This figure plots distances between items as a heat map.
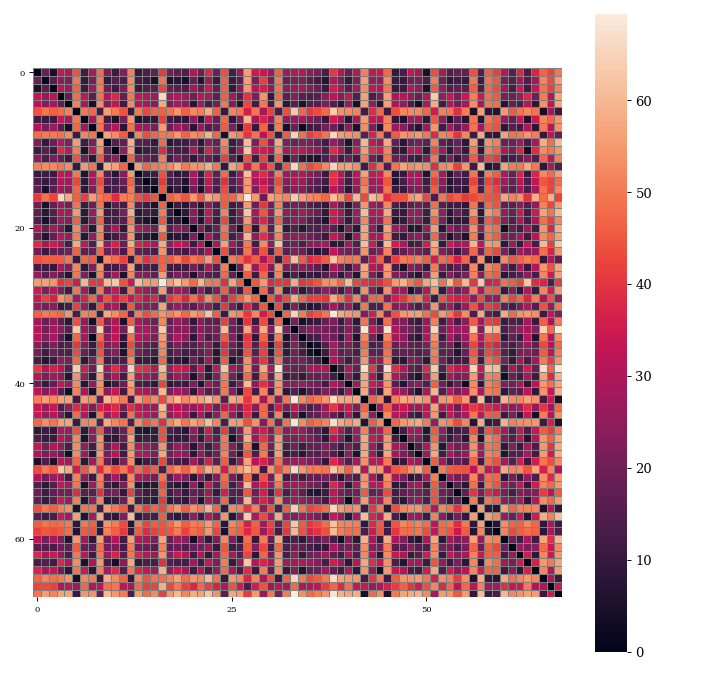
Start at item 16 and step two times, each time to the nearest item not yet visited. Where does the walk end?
29
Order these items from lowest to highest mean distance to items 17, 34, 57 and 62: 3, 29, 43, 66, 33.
33, 3, 43, 66, 29
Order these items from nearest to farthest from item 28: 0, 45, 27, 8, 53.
53, 0, 27, 8, 45
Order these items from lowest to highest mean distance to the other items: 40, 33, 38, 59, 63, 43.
40, 63, 43, 33, 38, 59
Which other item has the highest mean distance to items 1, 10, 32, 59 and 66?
16
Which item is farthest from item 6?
27
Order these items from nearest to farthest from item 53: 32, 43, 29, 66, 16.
32, 43, 29, 16, 66
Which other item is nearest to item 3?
30
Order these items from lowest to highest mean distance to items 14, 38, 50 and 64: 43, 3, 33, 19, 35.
19, 35, 33, 3, 43
